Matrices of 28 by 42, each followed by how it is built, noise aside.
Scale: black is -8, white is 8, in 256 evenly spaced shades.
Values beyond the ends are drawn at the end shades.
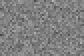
repeating rows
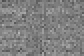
blocks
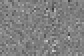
uneven columns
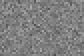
noise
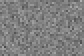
repeating rows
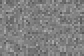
blocks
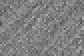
Hankel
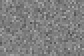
noise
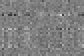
low rank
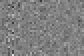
uneven columns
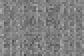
blocks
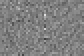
uneven columns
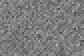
Hankel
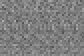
repeating columns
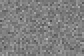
noise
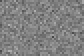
repeating rows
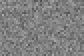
repeating columns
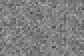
repeating rows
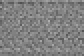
repeating columns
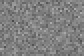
noise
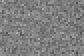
noise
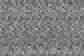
repeating columns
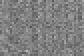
blocks
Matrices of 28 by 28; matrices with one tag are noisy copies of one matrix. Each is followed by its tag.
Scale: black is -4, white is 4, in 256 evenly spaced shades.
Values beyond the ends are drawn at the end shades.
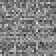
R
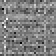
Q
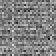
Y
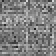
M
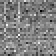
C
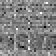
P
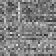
C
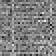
Y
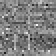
P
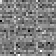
R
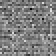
Y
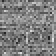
M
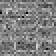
R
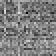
C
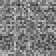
P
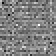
Y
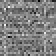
Q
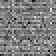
Y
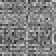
M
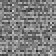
Y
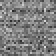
Q
